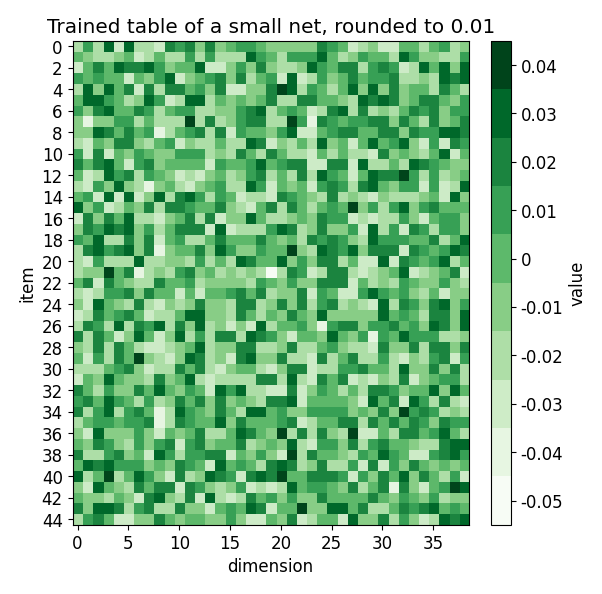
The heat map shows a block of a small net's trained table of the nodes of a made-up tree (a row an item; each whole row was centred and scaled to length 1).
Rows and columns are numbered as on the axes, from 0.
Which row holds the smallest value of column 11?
13
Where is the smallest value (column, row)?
19, 21
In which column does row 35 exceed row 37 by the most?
10
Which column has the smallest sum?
23
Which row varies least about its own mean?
22
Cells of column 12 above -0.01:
29
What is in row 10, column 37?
-0.03
